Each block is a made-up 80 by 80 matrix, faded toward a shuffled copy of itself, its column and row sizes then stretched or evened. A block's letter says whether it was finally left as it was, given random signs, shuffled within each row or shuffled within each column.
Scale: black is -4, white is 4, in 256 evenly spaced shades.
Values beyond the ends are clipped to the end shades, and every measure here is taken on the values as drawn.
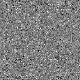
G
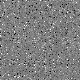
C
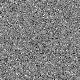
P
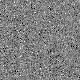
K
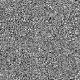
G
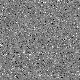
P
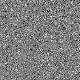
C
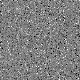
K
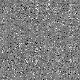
G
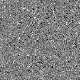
G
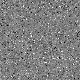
P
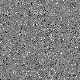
C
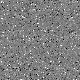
P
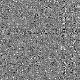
G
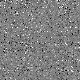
C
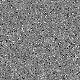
P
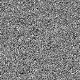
C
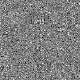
G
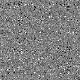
G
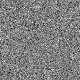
P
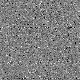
P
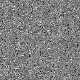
K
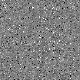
C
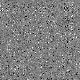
C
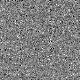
C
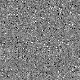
G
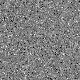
P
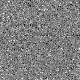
P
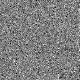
K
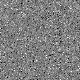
K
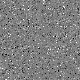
C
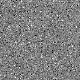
C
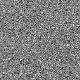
G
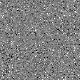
C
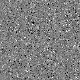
C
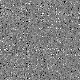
C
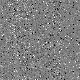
K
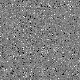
C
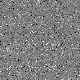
P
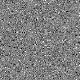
G
